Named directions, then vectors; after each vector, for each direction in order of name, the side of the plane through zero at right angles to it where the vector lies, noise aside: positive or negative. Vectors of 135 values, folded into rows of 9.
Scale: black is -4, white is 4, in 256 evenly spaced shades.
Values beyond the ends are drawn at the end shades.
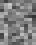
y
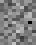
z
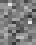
positive, negative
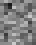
negative, positive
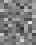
negative, negative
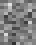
positive, negative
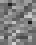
negative, positive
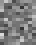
negative, negative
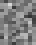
positive, negative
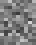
negative, negative
